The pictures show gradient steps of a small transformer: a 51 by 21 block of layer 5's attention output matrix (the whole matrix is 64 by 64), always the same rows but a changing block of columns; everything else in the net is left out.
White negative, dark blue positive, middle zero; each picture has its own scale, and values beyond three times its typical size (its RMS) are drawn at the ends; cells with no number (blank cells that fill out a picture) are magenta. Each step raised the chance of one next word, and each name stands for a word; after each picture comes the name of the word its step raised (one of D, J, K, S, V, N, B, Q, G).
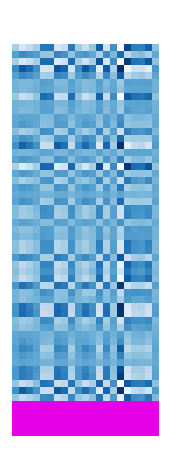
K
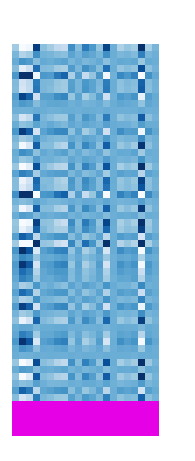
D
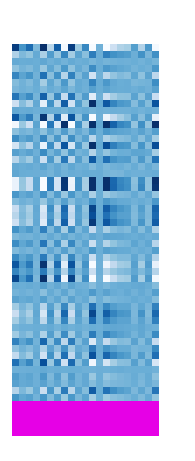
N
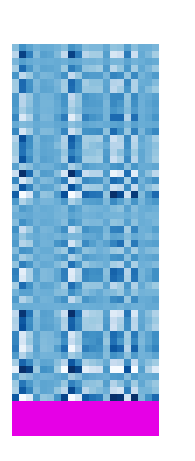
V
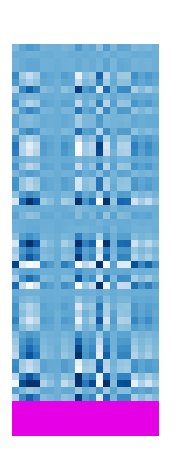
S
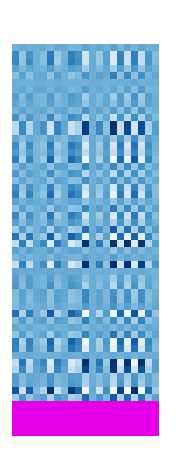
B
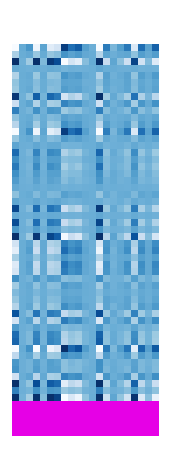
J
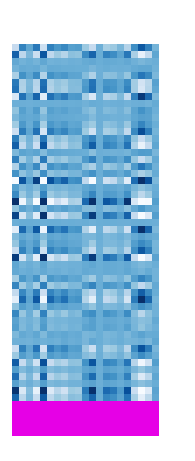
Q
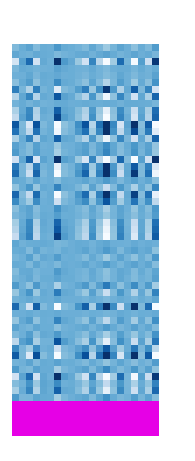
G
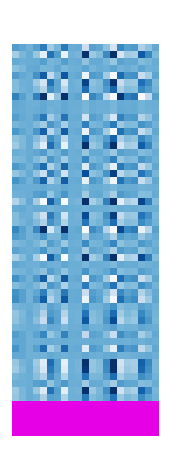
Q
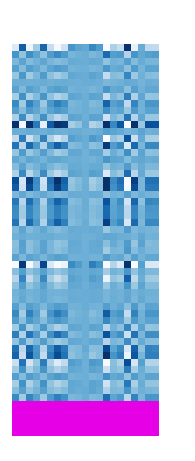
N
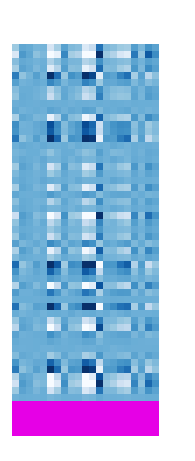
B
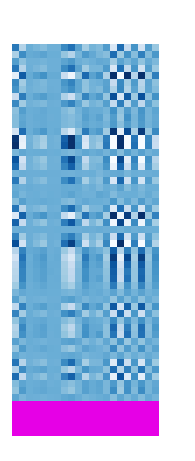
D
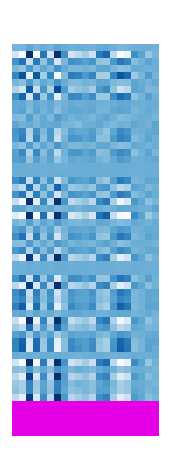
Q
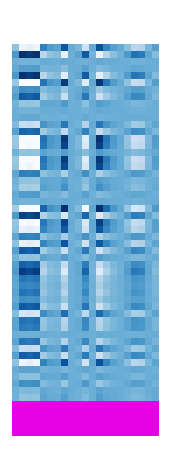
D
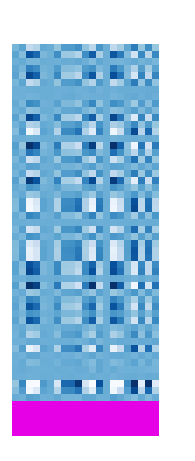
S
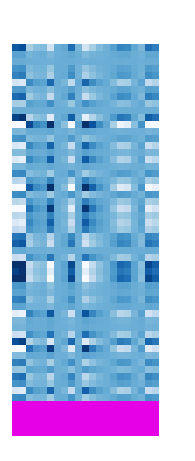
N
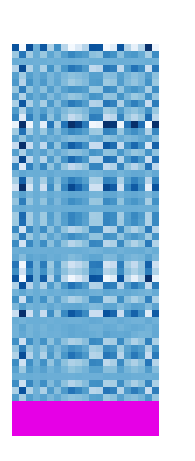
N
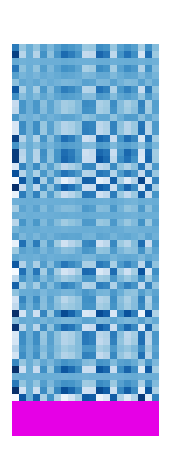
V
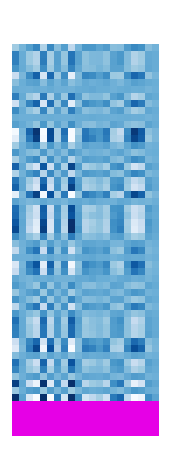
J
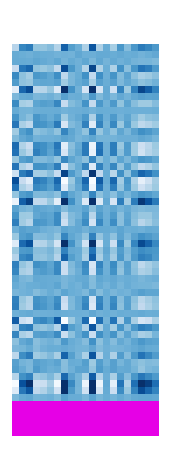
S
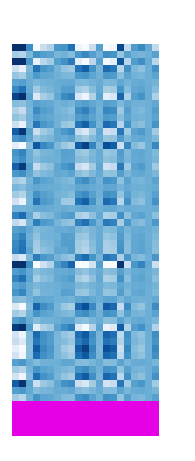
K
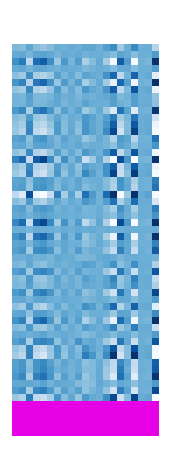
G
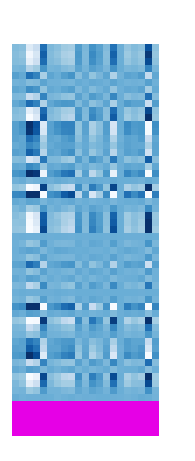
G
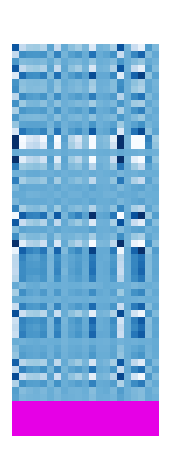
D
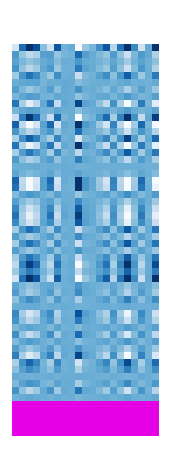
N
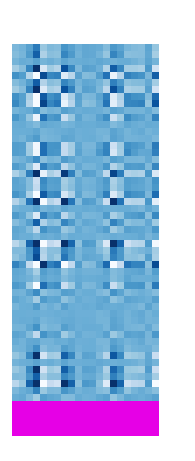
S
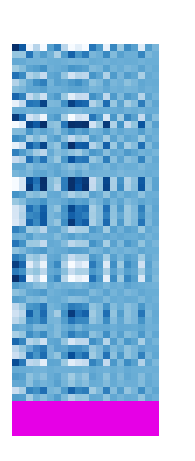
N
